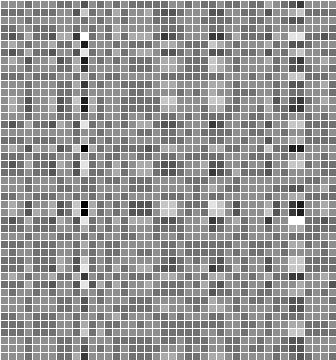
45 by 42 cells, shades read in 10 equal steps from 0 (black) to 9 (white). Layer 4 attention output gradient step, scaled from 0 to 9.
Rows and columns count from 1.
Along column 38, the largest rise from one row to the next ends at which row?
28
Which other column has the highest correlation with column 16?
20
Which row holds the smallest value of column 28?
5
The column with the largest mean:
15
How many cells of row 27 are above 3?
32
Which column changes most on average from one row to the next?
11
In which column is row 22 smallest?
27
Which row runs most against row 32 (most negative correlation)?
30
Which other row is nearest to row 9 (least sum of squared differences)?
45
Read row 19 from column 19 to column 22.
3 4 6 6
